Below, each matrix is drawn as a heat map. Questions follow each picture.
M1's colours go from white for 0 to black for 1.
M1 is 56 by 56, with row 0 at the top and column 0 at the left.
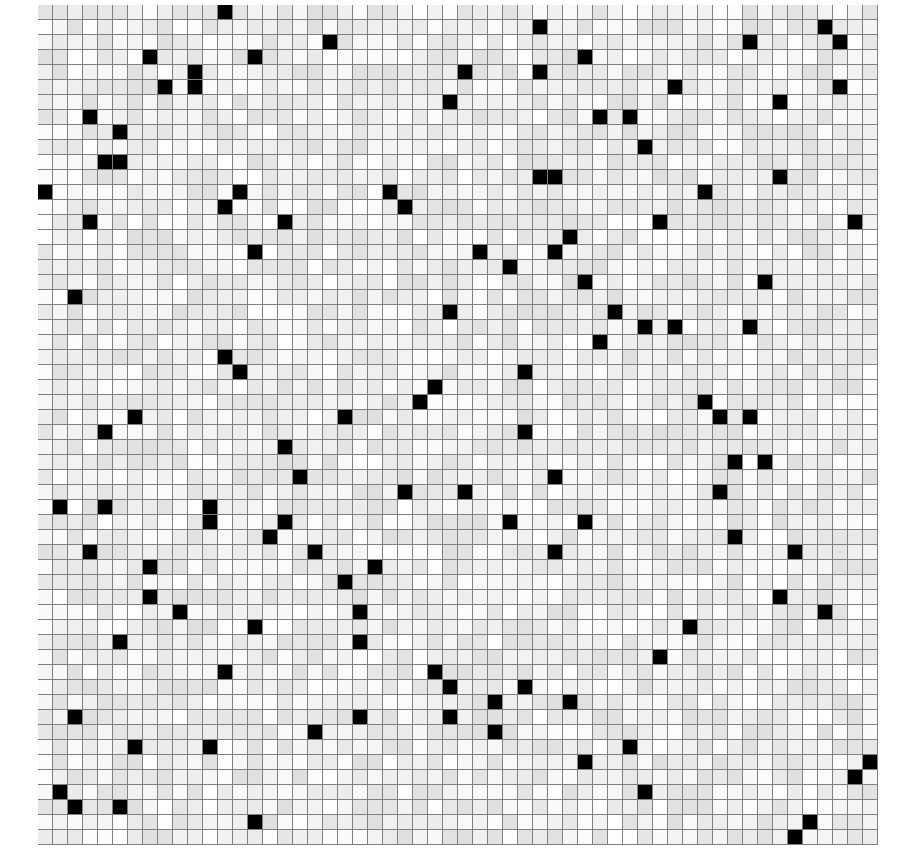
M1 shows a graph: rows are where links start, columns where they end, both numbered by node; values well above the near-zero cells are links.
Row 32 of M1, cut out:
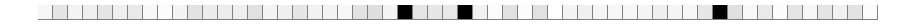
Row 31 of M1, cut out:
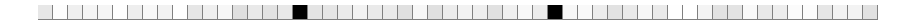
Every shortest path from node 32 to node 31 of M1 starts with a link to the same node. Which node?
node 28
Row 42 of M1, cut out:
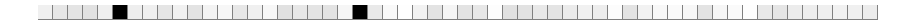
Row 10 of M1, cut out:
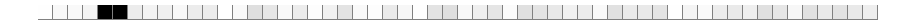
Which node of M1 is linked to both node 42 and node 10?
node 5
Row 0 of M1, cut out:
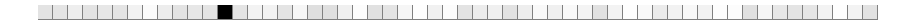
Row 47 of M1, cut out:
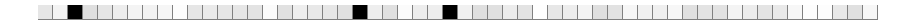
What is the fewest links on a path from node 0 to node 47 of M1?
7
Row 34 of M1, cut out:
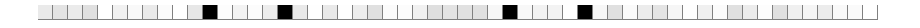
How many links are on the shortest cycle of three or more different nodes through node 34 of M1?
5
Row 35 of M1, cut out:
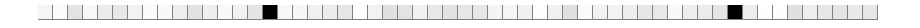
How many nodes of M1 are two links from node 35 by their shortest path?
1
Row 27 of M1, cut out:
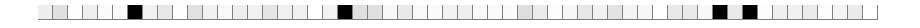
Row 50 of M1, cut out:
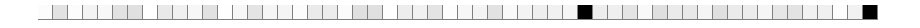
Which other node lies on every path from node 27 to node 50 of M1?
node 36
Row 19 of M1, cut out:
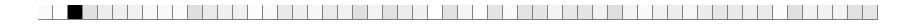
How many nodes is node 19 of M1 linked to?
1
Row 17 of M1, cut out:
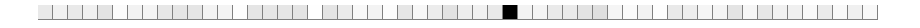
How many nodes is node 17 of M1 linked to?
1
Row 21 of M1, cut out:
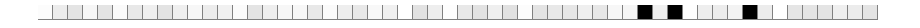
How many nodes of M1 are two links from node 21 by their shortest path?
5
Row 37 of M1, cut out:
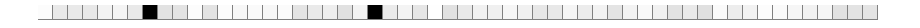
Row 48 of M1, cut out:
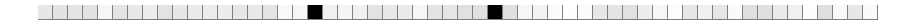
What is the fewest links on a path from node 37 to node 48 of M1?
5
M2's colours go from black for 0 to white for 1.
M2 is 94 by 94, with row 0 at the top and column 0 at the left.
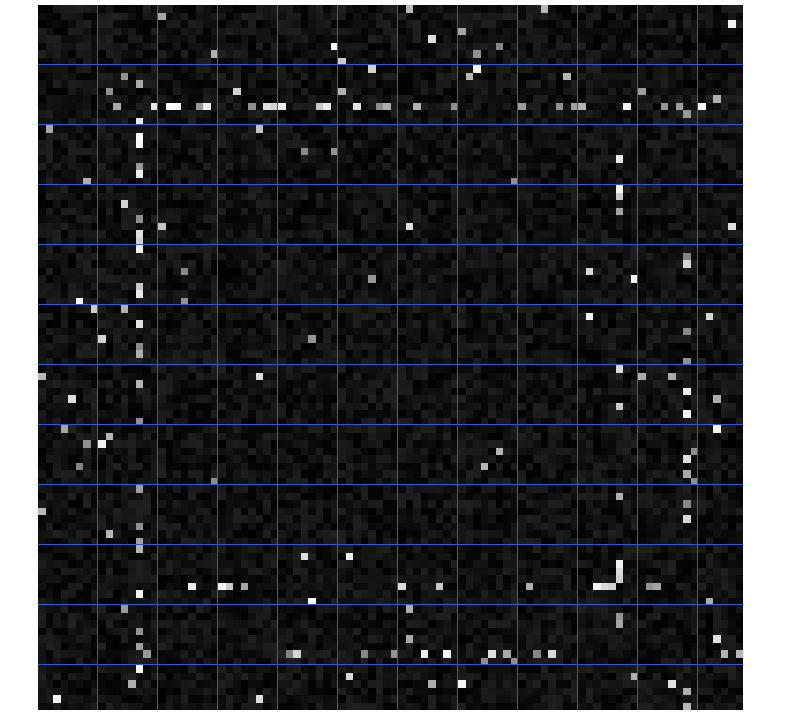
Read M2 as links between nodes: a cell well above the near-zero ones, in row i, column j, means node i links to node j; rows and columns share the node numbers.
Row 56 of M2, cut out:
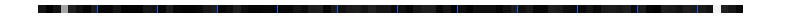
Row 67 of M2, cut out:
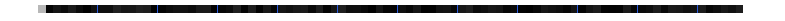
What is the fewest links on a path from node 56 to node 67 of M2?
5
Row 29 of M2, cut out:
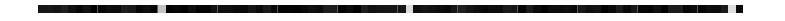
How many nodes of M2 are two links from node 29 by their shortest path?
5
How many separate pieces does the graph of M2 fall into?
5
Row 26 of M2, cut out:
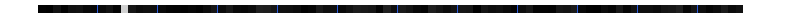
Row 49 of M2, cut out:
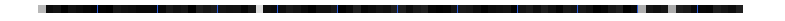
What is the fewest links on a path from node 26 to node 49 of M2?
3
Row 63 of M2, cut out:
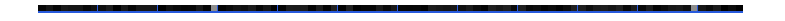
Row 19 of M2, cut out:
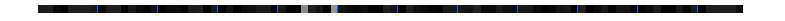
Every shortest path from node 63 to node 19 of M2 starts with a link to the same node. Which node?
node 87
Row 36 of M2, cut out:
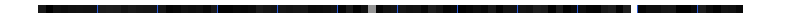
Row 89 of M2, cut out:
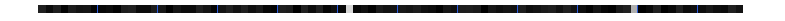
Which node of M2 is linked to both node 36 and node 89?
node 79
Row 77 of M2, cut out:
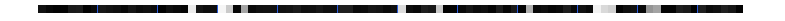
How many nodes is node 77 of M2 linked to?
12
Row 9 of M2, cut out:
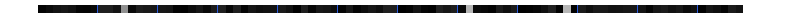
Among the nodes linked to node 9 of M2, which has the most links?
node 11
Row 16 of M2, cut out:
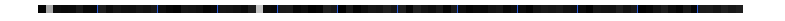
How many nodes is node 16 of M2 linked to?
2
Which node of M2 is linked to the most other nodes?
node 13
